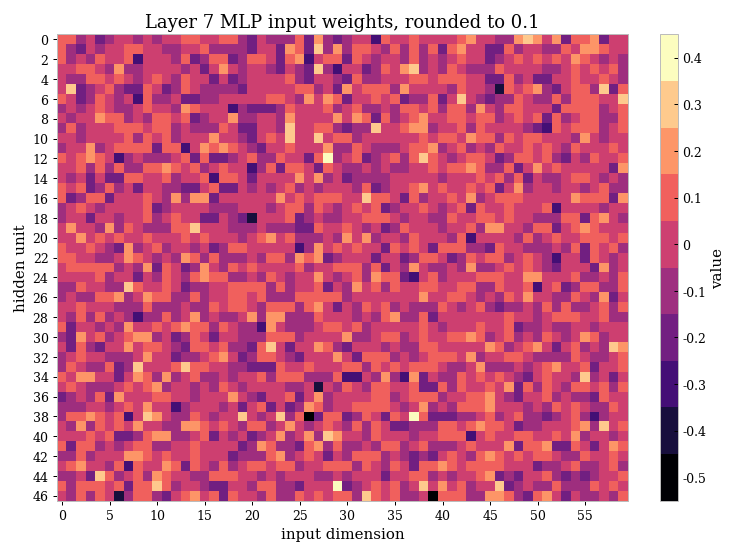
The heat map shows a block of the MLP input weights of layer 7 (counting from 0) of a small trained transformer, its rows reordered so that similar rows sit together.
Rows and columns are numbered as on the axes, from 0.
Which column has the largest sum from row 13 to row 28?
27
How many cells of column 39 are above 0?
14
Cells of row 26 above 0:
22
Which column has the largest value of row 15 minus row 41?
48
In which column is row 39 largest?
57
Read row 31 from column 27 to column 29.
0.2 0.1 -0.1
